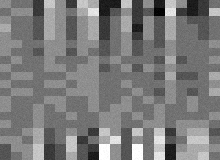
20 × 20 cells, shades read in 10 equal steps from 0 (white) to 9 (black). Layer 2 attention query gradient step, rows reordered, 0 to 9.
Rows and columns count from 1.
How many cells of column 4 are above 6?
2
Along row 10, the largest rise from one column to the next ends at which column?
17
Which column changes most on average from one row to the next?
20
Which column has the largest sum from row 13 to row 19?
16
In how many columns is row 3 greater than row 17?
10
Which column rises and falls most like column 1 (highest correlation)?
6
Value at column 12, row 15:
5
